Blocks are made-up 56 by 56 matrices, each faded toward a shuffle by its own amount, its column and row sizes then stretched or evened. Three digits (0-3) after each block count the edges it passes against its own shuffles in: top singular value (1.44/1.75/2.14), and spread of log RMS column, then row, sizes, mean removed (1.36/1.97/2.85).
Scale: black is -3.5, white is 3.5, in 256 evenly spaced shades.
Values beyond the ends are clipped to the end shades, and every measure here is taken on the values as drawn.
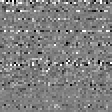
0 0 3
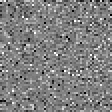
2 0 0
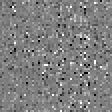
0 2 1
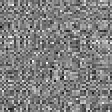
3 0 2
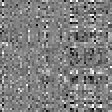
3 3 0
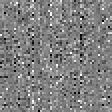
2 2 0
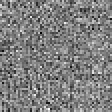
2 1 0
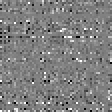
1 2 3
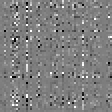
1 3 2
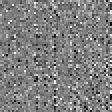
2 2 0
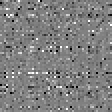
2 1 2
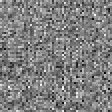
2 2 0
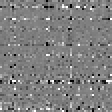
1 1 3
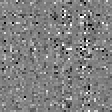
1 2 2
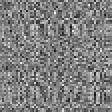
3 2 0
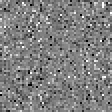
1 1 0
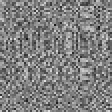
3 0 0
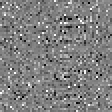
2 1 1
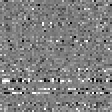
2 0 3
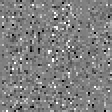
0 2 0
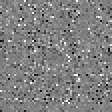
0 1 1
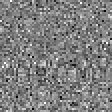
2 0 0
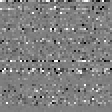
2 0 3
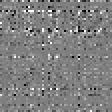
1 2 3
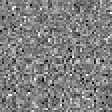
2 0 0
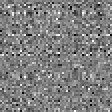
3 1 2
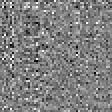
2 2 1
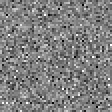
0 0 1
